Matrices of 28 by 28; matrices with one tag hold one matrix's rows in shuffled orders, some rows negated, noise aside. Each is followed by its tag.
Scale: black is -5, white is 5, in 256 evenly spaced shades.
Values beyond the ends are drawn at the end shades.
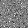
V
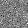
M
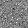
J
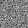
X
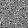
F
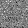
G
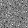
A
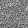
G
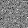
M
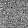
X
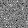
G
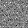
G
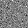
A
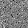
J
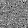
X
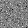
A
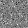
J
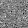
X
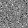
A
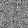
J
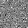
X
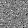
X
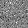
G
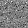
X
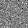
A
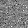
X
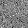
J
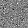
J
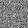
V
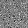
V
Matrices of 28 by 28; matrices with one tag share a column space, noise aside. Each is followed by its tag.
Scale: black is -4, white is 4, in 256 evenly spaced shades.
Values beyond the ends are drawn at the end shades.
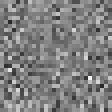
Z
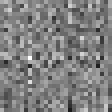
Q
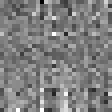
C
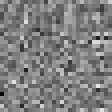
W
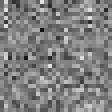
Z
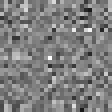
Z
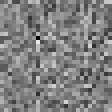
W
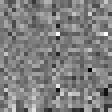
C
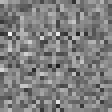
W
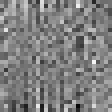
Q
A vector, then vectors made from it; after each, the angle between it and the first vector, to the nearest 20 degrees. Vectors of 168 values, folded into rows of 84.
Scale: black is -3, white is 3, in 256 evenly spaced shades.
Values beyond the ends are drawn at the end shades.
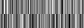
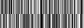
80 degrees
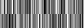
100 degrees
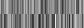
60 degrees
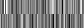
40 degrees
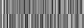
120 degrees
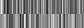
120 degrees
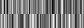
160 degrees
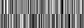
20 degrees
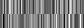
120 degrees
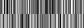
140 degrees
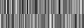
100 degrees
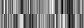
40 degrees
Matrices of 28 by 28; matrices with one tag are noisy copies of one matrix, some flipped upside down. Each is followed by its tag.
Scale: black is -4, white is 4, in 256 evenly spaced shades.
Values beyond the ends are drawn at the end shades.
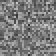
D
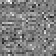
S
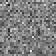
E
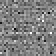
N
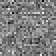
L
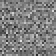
N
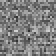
D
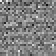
N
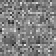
L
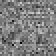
L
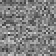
S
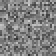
D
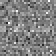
D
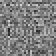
E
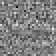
D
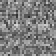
D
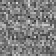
D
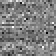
S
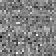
D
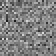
N
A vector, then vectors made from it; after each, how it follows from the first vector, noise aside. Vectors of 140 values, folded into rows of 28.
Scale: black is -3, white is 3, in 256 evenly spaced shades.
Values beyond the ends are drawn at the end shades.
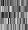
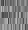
shrunk.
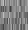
negated, shrunk.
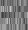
shrunk.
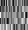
wrapped around, negated.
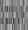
wrapped around, shrunk.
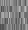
negated, shrunk.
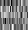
wrapped around.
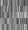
reversed, negated, shrunk.
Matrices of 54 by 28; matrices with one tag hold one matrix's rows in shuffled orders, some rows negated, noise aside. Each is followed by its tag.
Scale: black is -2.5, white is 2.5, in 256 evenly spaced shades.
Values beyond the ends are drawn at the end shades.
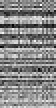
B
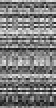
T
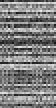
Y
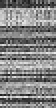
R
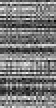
R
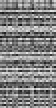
T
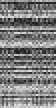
Y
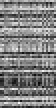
B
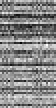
Y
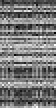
Y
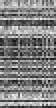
B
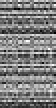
T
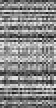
B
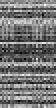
Y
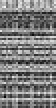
T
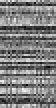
R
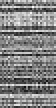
Y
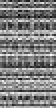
T
